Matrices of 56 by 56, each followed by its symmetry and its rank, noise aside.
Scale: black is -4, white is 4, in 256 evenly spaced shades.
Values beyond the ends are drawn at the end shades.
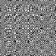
symmetric, rank four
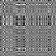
no symmetry, rank two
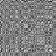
symmetric, rank four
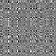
no symmetry, rank three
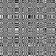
antisymmetric, rank two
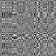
no symmetry, rank three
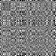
no symmetry, rank three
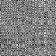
antisymmetric, rank four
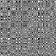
symmetric, rank three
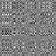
no symmetry, rank four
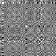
symmetric, rank four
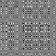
no symmetry, rank two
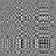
no symmetry, rank two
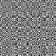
no symmetry, rank three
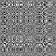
no symmetry, rank three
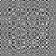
symmetric, rank three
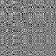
no symmetry, rank four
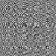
symmetric, rank four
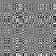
antisymmetric, rank two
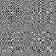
symmetric, rank four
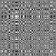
symmetric, rank two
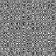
no symmetry, rank four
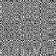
antisymmetric, rank four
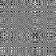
no symmetry, rank three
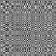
antisymmetric, rank two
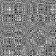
symmetric, rank four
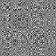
symmetric, rank four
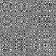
symmetric, rank four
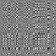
symmetric, rank two
